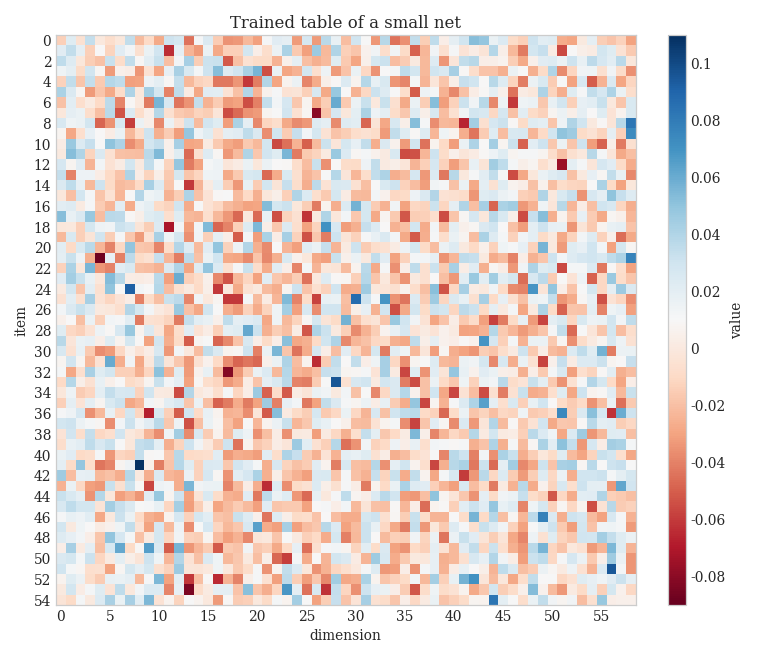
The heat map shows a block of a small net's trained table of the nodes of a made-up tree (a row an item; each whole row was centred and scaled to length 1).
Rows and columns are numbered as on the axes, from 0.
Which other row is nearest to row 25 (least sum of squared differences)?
0
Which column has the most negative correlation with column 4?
57
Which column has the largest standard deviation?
13
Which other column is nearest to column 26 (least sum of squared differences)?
34
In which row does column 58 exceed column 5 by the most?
8
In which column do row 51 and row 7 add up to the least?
26
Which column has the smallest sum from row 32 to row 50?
17
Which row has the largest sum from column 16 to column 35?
27
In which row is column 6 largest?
49
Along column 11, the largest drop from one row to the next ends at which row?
1
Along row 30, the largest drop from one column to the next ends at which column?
56
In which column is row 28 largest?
19
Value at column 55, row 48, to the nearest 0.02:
0.04
